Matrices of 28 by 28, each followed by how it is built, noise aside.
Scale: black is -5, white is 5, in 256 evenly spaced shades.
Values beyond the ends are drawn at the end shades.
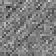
Hankel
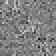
block diagonal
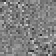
block diagonal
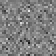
low rank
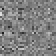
low rank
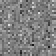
uneven columns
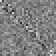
banded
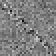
banded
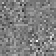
block diagonal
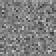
noise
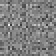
low rank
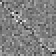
banded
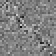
banded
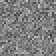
noise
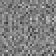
low rank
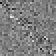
banded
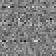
uneven rows
